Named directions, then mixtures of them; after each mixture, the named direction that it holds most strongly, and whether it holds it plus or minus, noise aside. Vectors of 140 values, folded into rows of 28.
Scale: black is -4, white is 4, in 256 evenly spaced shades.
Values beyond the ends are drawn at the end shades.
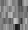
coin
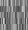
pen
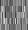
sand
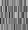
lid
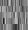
pen, minus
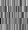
lid, plus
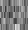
coin, minus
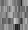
coin, plus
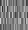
lid, minus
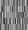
sand, minus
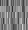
pen, minus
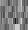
coin, minus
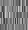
sand, minus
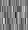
pen, plus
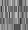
lid, plus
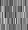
sand, plus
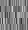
pen, plus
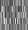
sand, plus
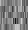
coin, minus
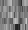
coin, plus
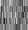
sand, minus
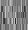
sand, minus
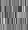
sand, plus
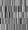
lid, plus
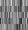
pen, plus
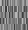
lid, plus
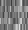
coin, minus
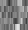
coin, minus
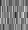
lid, minus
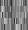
sand, plus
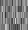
sand, plus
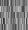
pen, minus
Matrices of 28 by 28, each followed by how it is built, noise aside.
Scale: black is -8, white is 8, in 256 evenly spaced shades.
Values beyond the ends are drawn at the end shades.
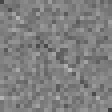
diagonal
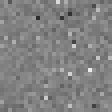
sparse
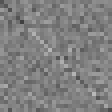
diagonal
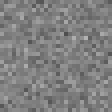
noise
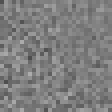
lower triangular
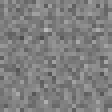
repeating columns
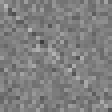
diagonal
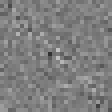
banded
